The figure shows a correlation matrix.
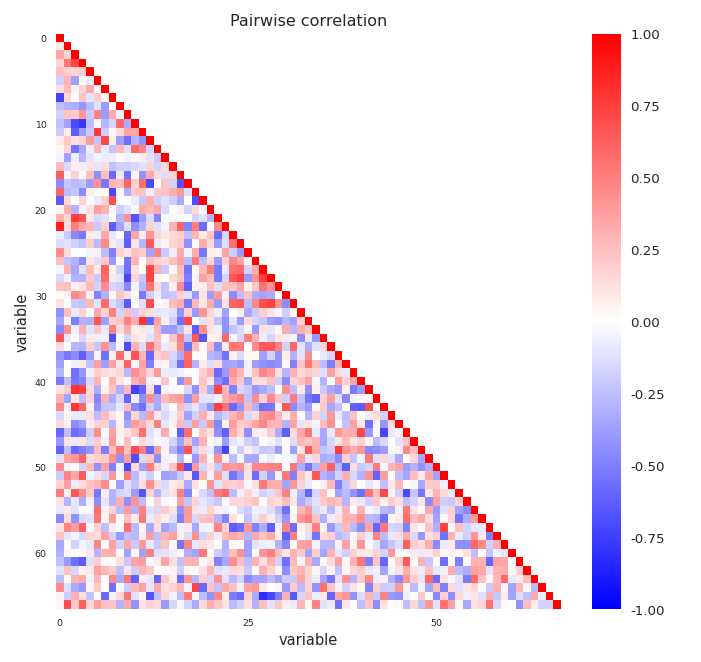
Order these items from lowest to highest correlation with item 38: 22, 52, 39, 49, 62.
22, 52, 39, 62, 49
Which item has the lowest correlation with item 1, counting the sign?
37
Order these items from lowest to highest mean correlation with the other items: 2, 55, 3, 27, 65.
65, 2, 3, 55, 27
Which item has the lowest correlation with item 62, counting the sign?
30
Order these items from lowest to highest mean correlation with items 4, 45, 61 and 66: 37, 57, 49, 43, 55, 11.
43, 37, 57, 49, 55, 11
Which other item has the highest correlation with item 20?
27
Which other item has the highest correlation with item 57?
51
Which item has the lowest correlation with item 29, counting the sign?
17
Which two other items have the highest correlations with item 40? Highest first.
46, 61
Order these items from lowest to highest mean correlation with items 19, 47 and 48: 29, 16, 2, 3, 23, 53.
16, 53, 2, 29, 3, 23
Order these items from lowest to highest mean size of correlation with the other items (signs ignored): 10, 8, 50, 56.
8, 56, 10, 50
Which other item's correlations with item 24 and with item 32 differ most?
9
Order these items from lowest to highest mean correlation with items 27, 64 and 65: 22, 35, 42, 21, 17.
21, 17, 42, 22, 35
